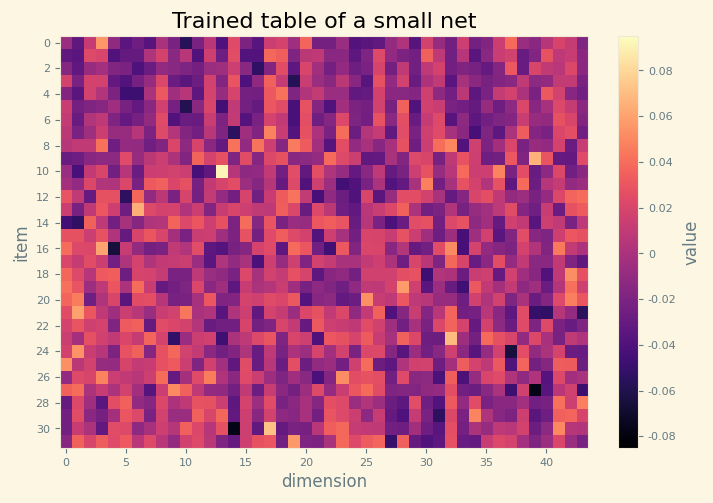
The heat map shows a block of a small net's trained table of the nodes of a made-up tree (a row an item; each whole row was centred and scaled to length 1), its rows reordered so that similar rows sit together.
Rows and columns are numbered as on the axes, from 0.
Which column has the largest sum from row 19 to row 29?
1
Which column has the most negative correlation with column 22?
31
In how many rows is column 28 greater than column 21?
18
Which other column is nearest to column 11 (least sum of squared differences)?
15
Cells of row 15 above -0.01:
32
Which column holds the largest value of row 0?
3
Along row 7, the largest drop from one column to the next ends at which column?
24
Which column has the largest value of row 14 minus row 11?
23
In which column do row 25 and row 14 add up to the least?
27
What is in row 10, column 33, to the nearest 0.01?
0.04
